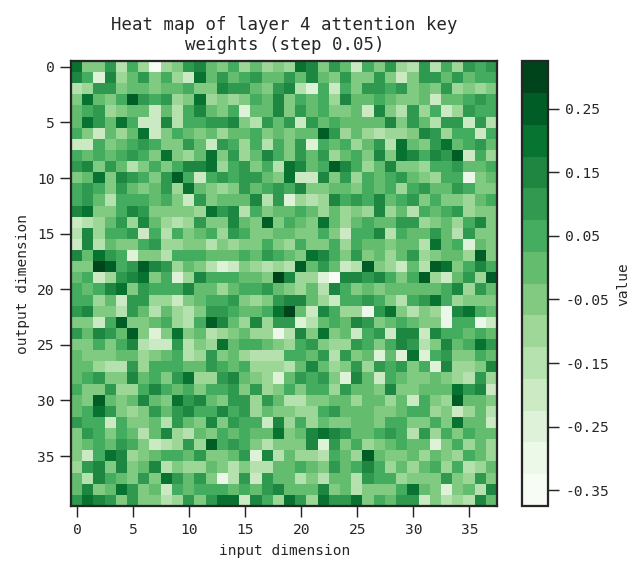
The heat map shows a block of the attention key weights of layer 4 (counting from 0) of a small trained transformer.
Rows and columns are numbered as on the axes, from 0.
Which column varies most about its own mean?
2
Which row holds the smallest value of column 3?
32
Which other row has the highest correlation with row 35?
37
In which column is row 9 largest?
23
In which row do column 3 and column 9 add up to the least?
19
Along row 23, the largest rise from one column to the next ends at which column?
34
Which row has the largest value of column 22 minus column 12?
24
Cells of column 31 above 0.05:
7
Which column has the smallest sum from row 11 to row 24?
9
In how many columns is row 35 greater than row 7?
14
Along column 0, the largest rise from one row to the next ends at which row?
17
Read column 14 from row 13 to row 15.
0.15 0.15 0.1
